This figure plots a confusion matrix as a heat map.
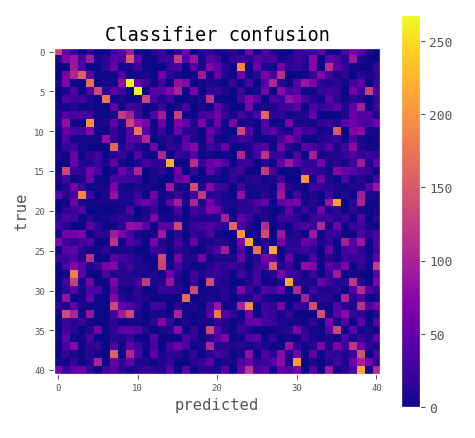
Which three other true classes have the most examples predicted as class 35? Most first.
19, 10, 28
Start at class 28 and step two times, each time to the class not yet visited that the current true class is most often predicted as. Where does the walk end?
23
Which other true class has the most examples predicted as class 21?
25
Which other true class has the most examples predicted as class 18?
3
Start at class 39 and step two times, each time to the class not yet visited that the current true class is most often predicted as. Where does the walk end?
17
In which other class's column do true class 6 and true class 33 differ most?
20
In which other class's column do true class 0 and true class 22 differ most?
15
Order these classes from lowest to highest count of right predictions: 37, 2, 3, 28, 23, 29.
28, 2, 37, 3, 23, 29
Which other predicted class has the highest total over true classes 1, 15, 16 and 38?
9
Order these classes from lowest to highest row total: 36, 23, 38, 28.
36, 28, 38, 23
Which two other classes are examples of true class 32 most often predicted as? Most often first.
24, 7
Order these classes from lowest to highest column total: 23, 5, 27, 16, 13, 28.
5, 16, 27, 13, 28, 23
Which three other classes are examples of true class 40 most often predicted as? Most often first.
38, 24, 34
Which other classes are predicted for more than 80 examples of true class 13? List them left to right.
23, 26, 32
